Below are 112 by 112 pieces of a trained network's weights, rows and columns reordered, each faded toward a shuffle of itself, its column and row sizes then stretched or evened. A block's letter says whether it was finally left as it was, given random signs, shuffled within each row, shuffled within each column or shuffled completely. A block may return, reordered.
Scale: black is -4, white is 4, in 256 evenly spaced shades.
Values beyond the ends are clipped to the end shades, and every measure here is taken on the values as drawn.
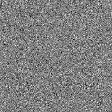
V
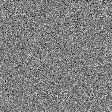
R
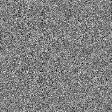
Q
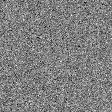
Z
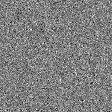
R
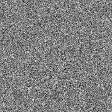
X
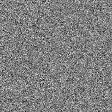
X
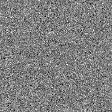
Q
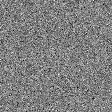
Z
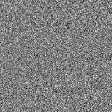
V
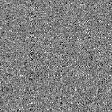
V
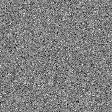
R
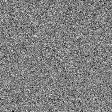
R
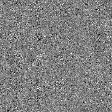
Q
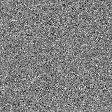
R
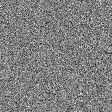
Z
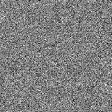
V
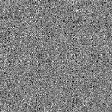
V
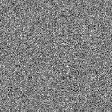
V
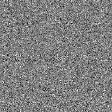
Q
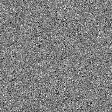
X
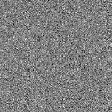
V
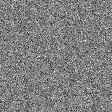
Z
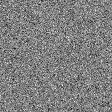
Z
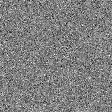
Z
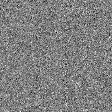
X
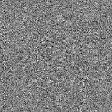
V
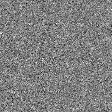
Q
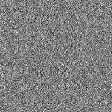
V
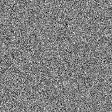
X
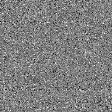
Q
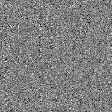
V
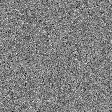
Z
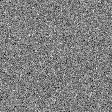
Z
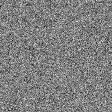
R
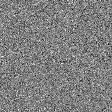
R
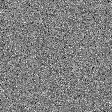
Z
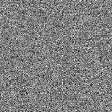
V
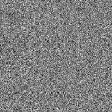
V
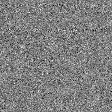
R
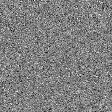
R
